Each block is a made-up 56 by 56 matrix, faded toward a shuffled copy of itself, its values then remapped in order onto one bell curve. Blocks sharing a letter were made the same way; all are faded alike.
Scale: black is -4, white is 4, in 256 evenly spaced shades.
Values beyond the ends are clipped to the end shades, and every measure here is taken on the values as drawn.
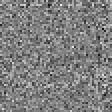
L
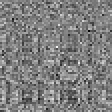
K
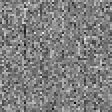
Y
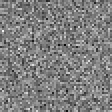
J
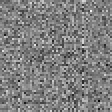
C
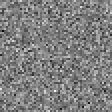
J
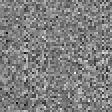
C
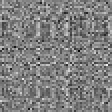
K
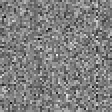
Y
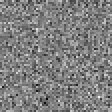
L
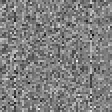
C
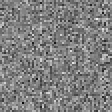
Y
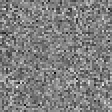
L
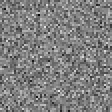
J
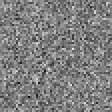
L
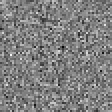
L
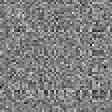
K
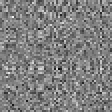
K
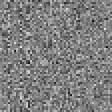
C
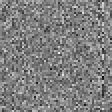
Y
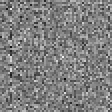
C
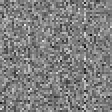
Y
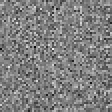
C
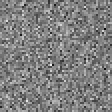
Y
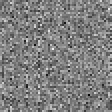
Y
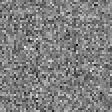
L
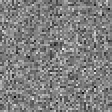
C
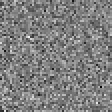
L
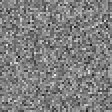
J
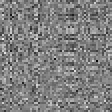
K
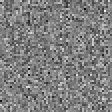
Y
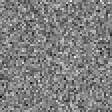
J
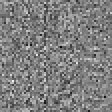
C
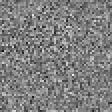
L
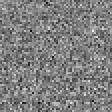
L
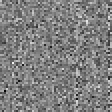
Y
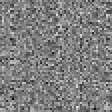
C
